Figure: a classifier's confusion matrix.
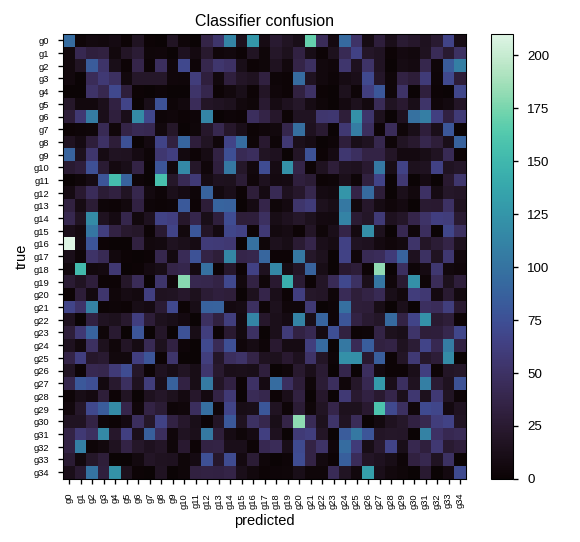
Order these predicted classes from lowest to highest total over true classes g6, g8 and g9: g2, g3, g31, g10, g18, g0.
g18, g3, g10, g0, g31, g2
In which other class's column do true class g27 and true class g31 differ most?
g3
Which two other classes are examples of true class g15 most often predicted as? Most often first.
g26, g2
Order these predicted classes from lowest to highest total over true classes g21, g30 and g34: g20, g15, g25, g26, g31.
g15, g25, g31, g26, g20
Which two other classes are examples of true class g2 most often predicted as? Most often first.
g34, g33
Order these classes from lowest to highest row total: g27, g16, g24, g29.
g16, g24, g29, g27
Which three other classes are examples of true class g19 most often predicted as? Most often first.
g10, g30, g27
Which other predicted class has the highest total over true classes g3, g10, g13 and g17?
g14
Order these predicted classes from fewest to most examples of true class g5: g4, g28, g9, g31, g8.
g9, g28, g4, g31, g8
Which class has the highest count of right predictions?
g19
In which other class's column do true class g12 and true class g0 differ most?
g21
